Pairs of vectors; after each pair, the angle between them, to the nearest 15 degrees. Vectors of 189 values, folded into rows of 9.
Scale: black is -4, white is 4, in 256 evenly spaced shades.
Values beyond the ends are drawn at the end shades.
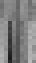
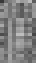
120 degrees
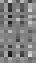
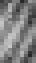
120 degrees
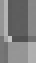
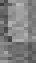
150 degrees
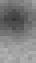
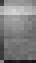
135 degrees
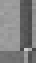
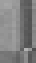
15 degrees
